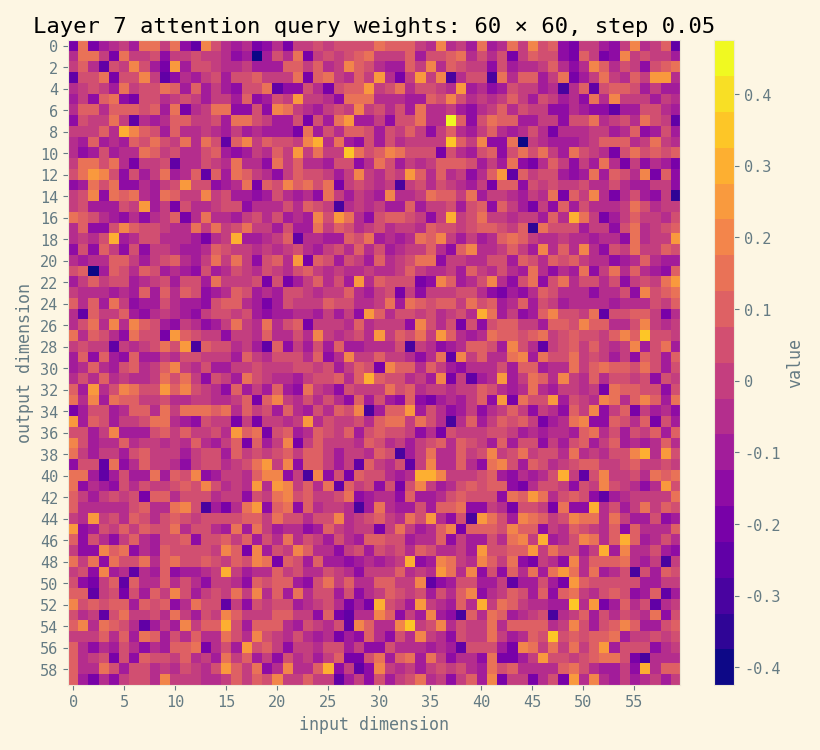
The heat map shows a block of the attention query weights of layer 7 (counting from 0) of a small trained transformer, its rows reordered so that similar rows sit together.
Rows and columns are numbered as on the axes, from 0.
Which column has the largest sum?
49
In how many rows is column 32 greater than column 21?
26
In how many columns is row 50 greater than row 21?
25
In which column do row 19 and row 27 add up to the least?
5
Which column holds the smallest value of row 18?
22
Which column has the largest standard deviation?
37
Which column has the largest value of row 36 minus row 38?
32
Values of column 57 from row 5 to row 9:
-0.1 0.05 0.05 -0.1 0.15
